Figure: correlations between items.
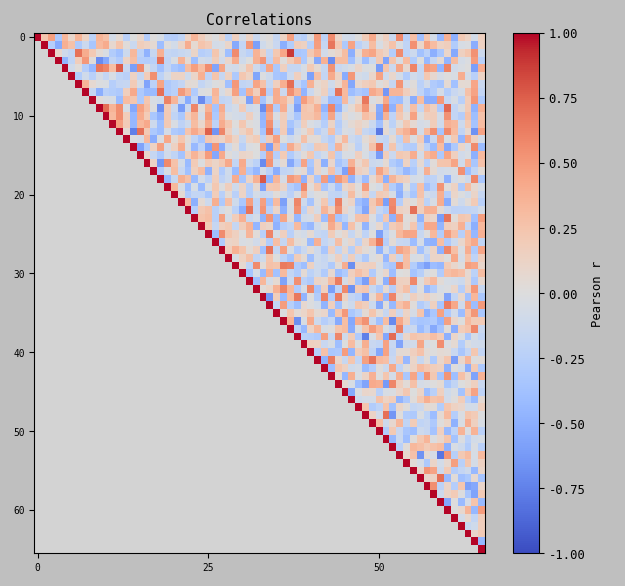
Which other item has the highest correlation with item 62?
17
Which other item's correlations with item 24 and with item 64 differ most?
8
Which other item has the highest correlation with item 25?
12
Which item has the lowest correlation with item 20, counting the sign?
53
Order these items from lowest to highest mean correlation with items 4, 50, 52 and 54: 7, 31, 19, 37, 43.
19, 37, 43, 7, 31
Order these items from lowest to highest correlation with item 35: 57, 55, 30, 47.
57, 30, 47, 55
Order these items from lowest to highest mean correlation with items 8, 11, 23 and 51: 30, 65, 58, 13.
58, 13, 65, 30
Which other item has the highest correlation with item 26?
50
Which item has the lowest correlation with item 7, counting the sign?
51
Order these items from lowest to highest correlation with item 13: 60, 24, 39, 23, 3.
24, 23, 60, 3, 39
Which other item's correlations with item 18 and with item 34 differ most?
33
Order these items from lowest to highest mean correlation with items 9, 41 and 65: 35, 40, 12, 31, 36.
35, 40, 31, 36, 12
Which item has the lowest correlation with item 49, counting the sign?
61
